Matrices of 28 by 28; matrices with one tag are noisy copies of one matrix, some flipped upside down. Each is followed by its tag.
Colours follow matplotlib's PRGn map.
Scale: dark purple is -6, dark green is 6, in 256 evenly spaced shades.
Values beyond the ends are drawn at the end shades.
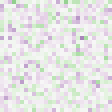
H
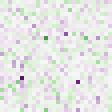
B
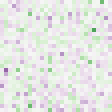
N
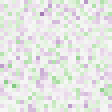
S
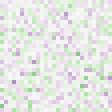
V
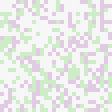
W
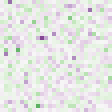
V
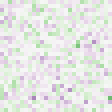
S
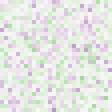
N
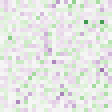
V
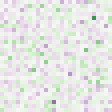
B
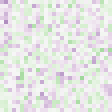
W
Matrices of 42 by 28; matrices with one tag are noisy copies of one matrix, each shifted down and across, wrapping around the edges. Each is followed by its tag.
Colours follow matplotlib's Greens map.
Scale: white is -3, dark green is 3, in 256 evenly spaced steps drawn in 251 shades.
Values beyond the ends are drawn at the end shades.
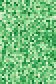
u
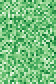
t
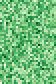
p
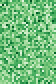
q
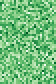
t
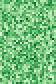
u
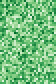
p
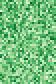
u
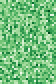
q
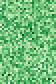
t
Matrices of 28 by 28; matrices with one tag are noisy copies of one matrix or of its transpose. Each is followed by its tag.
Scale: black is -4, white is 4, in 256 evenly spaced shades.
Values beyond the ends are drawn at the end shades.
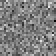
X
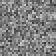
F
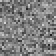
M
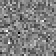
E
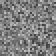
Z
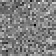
M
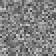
X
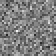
Z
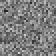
X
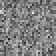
F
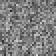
F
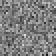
X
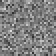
X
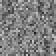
M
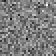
E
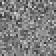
E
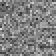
M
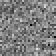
M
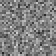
Z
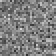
M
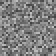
X
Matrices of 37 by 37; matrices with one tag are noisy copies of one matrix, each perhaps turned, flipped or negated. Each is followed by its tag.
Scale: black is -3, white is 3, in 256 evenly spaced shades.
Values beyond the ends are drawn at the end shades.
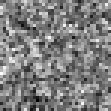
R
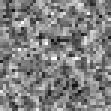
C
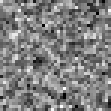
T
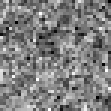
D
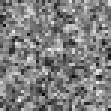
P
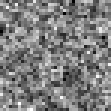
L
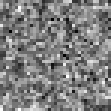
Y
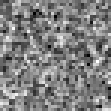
T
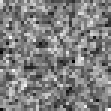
P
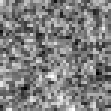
R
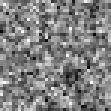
L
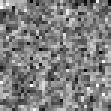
Y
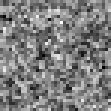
C
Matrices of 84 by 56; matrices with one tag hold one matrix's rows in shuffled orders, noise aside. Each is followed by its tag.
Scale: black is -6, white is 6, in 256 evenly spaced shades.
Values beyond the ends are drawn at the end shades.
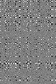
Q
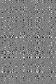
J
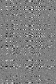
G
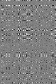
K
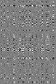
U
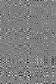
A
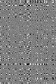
A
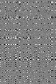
Q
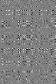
K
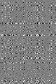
J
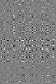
U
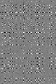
J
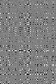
A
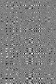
G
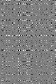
K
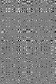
K
